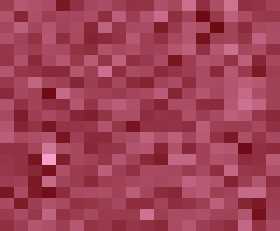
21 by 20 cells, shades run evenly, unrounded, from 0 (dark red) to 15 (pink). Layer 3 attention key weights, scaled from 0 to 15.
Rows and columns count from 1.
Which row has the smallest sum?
12
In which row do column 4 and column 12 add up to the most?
15
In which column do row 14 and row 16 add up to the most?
17
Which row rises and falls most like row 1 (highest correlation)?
5
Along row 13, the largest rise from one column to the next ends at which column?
18
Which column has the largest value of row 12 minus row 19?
19
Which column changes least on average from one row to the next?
20
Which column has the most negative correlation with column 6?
16
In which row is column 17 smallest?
13
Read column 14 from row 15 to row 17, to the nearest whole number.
9 5 9
